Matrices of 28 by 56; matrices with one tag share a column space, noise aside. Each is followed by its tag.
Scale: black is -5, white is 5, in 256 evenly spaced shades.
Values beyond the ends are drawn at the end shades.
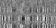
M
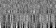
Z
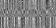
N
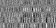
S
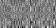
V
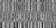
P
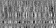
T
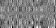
V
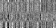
P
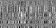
T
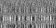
M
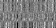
P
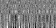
Z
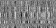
T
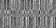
N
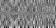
V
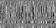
T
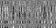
T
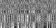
Z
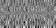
V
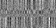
N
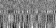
Z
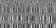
M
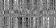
N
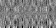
V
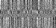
N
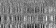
M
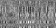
T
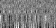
Z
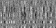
T
